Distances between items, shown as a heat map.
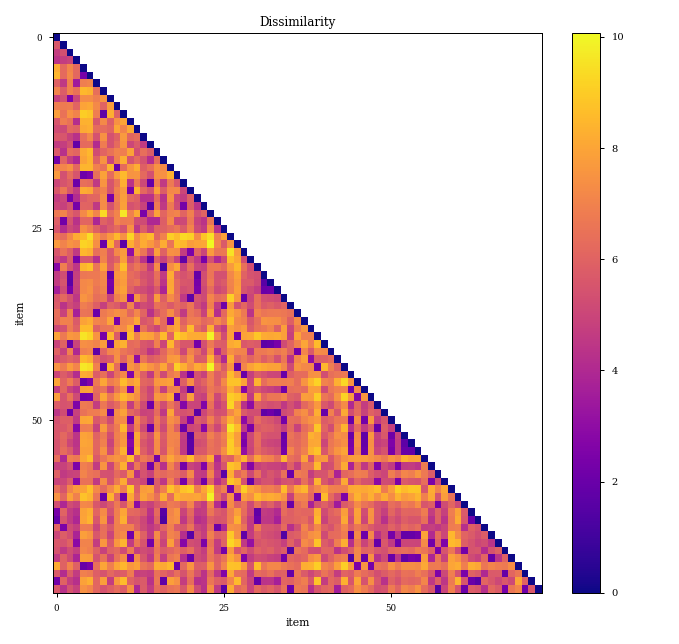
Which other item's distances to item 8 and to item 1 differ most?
40
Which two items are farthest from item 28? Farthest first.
26, 59
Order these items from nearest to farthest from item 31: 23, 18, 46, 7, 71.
71, 46, 18, 23, 7
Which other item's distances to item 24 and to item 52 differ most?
20
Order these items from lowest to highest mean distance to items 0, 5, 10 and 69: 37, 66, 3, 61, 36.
3, 61, 36, 66, 37
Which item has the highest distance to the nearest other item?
42
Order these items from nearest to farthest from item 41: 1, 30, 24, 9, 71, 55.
24, 1, 55, 71, 30, 9
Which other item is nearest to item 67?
35
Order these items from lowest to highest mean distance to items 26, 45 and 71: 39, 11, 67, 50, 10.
67, 50, 11, 10, 39
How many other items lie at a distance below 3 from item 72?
6
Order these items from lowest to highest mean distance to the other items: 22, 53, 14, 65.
14, 22, 65, 53
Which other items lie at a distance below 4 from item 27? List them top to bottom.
7, 10, 39, 43, 60
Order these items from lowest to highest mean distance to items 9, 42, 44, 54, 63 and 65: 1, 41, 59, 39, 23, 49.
49, 1, 41, 23, 39, 59
